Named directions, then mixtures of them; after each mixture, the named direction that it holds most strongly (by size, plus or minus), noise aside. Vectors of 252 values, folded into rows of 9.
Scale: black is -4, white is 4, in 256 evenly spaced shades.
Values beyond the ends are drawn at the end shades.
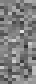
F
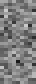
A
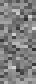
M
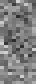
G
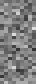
M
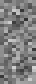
F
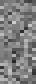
F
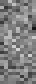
G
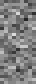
M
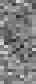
G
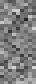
M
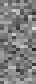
M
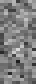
G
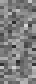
A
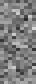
M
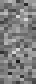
G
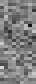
A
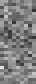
A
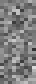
F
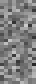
A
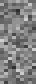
M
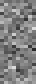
M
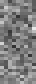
G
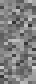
F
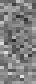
G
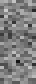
A
